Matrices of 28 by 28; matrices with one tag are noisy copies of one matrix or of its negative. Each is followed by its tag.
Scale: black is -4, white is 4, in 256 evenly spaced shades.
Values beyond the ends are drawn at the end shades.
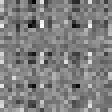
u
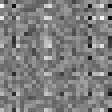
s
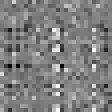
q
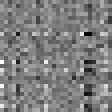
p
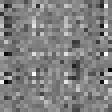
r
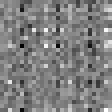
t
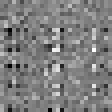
q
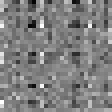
u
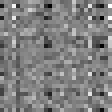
s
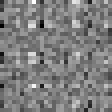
u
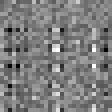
q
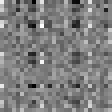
u
